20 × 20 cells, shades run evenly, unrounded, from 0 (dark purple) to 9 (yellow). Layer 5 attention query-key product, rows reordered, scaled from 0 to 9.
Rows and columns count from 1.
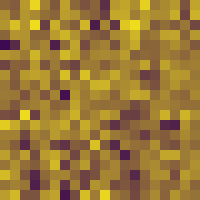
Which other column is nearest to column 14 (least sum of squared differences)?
13
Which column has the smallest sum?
12
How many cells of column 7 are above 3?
15
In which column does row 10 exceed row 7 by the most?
8
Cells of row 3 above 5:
10
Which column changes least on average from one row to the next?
16
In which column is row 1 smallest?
11
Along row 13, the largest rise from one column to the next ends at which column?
19
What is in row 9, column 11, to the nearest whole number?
7
